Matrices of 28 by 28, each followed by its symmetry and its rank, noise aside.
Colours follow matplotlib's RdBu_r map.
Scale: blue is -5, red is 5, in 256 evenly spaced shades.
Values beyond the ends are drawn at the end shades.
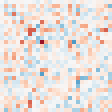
symmetric, rank six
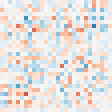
antisymmetric, rank four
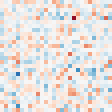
antisymmetric, rank six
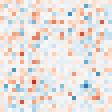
symmetric, rank six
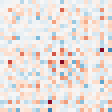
symmetric, rank four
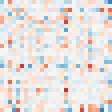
no symmetry, rank four
